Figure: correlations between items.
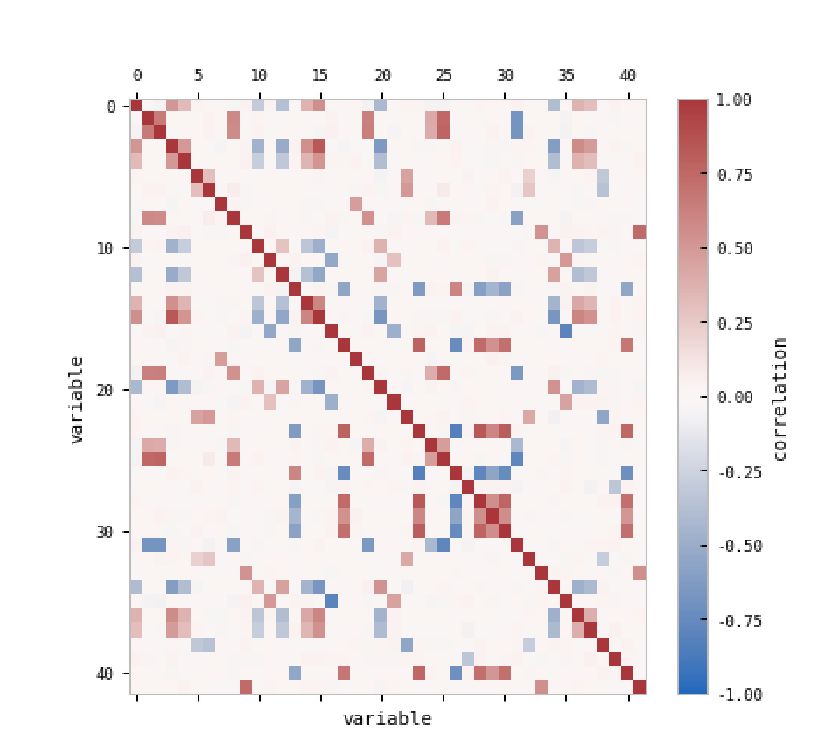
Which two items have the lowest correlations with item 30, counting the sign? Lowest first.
26, 13
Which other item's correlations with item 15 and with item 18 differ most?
3
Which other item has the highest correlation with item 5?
22
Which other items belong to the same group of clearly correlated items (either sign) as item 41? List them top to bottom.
9, 33
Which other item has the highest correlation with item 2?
25
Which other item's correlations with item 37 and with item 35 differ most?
16
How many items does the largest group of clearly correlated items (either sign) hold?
11
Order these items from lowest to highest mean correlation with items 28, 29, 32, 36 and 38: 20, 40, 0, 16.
20, 16, 0, 40
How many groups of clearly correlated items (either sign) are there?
8
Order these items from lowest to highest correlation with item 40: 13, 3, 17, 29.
13, 3, 29, 17
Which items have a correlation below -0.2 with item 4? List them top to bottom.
10, 12, 20, 34
